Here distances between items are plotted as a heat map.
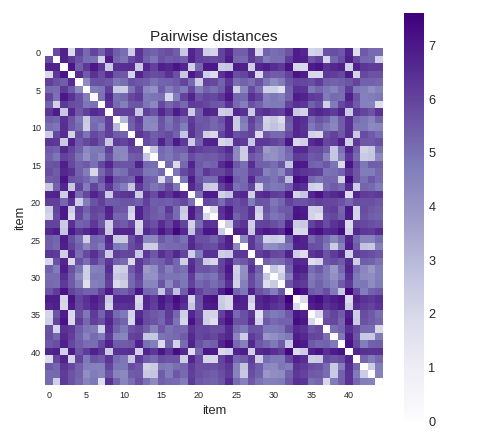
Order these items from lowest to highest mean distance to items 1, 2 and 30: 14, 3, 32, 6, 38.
14, 38, 6, 32, 3
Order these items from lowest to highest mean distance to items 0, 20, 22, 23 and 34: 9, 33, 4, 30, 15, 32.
33, 4, 30, 9, 15, 32
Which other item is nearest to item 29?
31
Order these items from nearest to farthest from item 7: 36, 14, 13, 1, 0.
1, 14, 13, 0, 36
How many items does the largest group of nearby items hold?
10
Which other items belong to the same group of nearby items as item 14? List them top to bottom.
13, 26, 38, 42, 43
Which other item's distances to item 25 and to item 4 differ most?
20
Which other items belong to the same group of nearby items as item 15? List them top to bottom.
17, 32, 39
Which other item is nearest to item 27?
34
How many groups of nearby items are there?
8
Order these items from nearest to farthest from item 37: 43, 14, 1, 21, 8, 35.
1, 14, 43, 35, 21, 8
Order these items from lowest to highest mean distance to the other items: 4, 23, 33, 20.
23, 4, 20, 33
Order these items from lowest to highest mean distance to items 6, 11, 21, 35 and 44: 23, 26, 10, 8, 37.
37, 10, 26, 23, 8
